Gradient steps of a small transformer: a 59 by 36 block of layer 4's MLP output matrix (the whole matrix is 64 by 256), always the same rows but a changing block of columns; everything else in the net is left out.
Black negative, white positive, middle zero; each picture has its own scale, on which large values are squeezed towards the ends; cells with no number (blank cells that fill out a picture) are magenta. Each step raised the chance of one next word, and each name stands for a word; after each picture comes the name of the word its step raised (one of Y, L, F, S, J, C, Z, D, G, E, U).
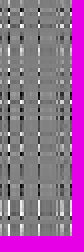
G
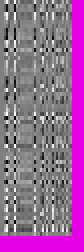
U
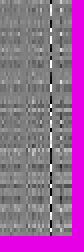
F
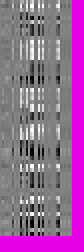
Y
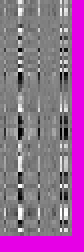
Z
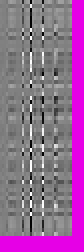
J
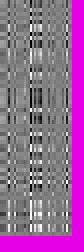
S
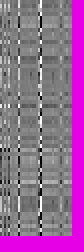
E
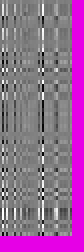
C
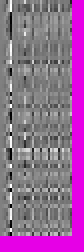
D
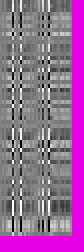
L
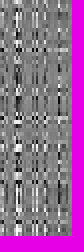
U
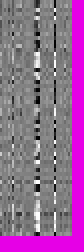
S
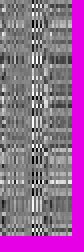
E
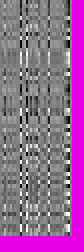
S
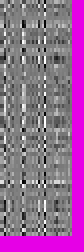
E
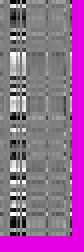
J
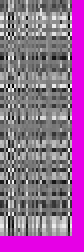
J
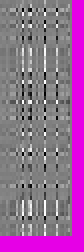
G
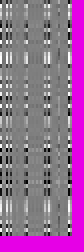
E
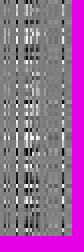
F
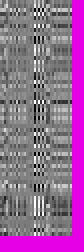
G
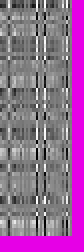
Y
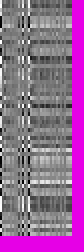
E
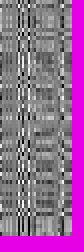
J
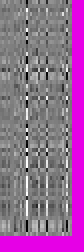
L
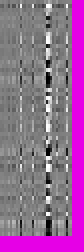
Y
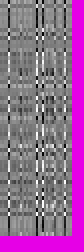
J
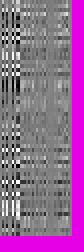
S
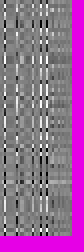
E
